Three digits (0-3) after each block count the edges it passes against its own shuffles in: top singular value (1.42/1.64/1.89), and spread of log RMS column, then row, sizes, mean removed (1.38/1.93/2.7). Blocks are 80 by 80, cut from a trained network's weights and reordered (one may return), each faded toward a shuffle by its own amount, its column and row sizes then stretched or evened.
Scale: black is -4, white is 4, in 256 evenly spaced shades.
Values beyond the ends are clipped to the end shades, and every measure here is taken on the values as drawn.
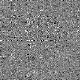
1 2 2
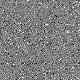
2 0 1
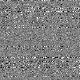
1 1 3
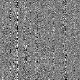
2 3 0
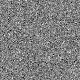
1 0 0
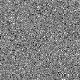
2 0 1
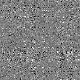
1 2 2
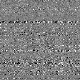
3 1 3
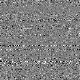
0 1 3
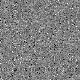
2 1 0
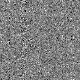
0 2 0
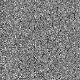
0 2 0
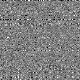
1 0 3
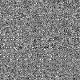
0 0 2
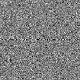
3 0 2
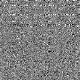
3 1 2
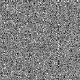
1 2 0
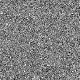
0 1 1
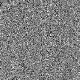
1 1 0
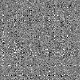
0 2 2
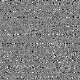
0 1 3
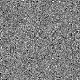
2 1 0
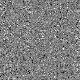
1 2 0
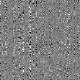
1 3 2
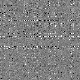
3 2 2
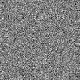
3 1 0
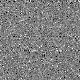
2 0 1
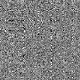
3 2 1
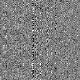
3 3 0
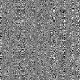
3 3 0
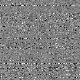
1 1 3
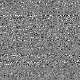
1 0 3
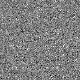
0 1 1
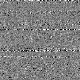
3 0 3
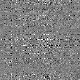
0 2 3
